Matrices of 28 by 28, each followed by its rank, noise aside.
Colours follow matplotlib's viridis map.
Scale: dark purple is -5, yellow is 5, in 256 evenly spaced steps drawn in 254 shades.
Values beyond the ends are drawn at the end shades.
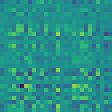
three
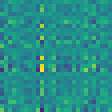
two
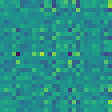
three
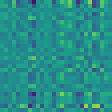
two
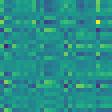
two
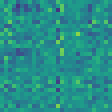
four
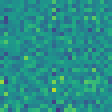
six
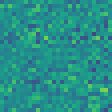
six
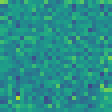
six
